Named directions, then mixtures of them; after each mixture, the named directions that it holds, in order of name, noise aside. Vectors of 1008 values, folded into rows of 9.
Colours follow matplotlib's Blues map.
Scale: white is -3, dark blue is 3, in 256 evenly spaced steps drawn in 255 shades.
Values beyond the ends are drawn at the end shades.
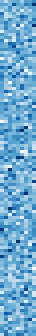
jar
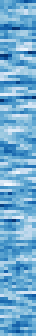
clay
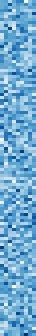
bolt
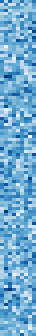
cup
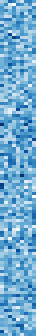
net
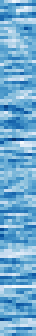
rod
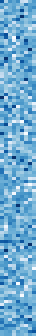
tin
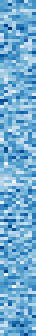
bolt, clay.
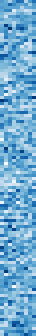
bolt, clay.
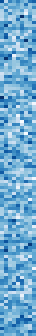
clay, cup, tin.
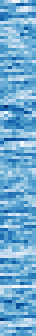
rod.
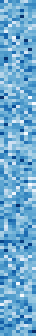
tin.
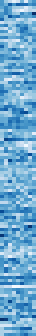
bolt, rod.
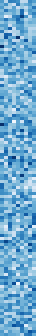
bolt, net, tin.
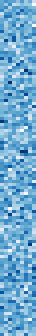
jar.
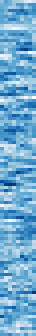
clay.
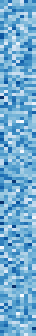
bolt, tin.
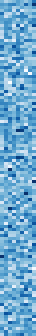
bolt, jar.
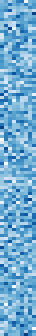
bolt.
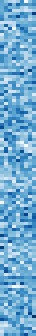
bolt, rod.
